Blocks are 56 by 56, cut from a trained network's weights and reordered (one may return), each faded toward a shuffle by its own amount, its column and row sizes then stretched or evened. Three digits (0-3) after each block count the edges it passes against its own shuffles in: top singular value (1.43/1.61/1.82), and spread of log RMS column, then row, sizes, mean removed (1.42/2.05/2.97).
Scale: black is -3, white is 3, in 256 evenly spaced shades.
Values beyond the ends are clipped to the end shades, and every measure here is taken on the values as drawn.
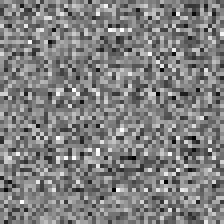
2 0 2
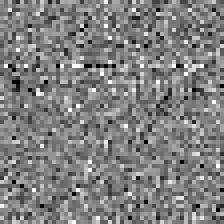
0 0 1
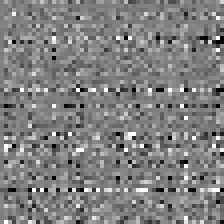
0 2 3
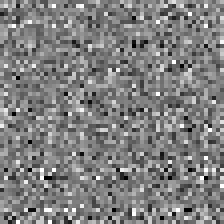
0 1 2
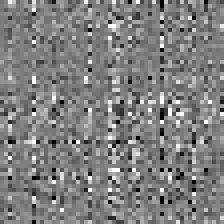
2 3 2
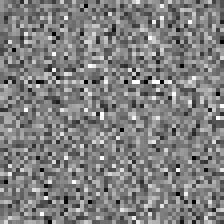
0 0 0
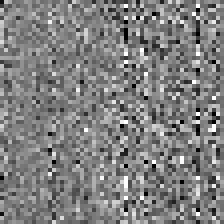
3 3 0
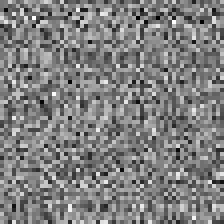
3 1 1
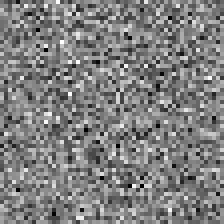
1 0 0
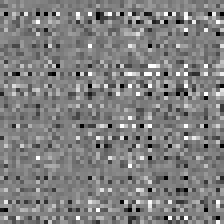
0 2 3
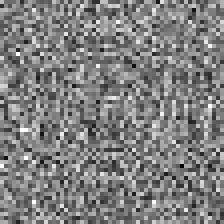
3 0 0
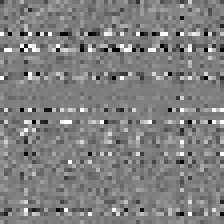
2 1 3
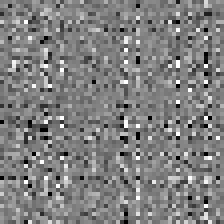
0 3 2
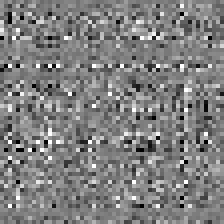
2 2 3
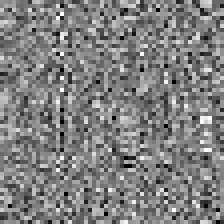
3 1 1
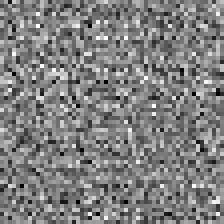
3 1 2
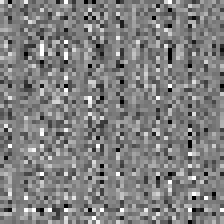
1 3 1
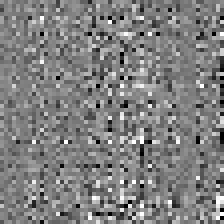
1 3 2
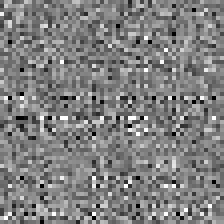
2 1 2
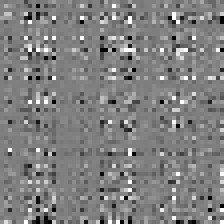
2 3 3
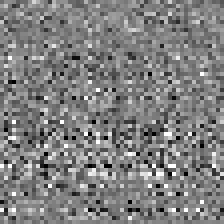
2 1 3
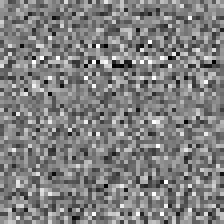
1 0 2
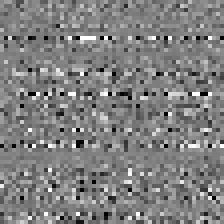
1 1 3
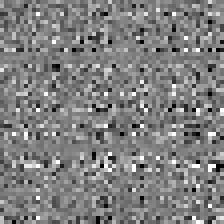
0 2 3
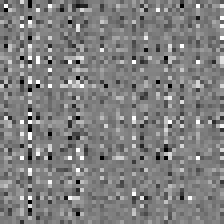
1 3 2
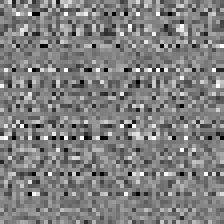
3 0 3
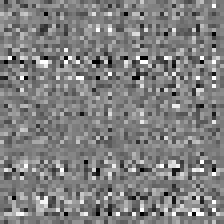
3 2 3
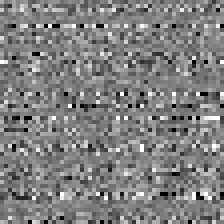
3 0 3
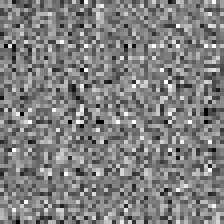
3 1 2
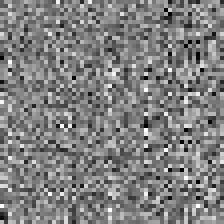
3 2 0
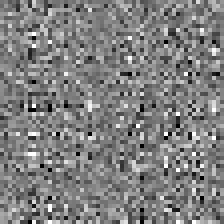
1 2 2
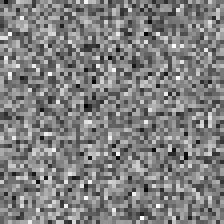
1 0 0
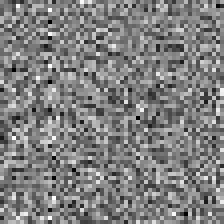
3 1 0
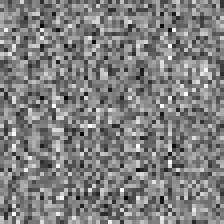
3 1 0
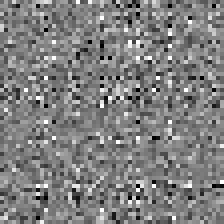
1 2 2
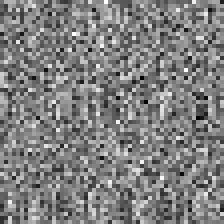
3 0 0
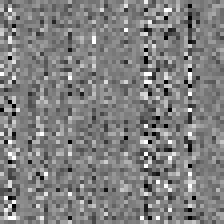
0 3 0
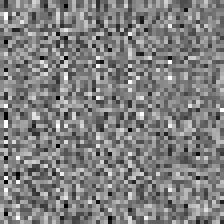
3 2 0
